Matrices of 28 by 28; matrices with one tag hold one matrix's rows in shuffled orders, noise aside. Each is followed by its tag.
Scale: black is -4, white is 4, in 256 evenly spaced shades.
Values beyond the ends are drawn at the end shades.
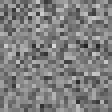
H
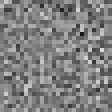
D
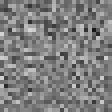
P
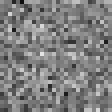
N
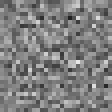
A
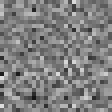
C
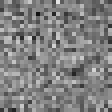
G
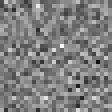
H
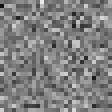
C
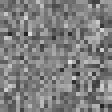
D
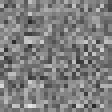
P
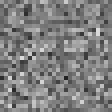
N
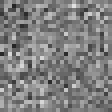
N
